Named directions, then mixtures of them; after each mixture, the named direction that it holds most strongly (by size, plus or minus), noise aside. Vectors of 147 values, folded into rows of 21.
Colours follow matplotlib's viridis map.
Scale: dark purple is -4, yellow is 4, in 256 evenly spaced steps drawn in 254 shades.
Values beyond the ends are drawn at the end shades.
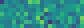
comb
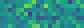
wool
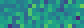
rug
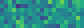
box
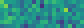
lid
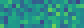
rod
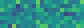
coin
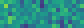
lid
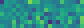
comb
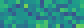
coin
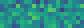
rug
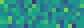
lid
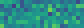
rod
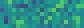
box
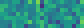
comb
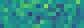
rod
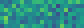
rod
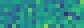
coin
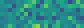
wool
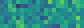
box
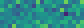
coin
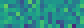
lid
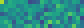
comb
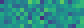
comb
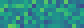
rug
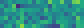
box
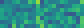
comb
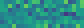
coin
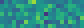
comb
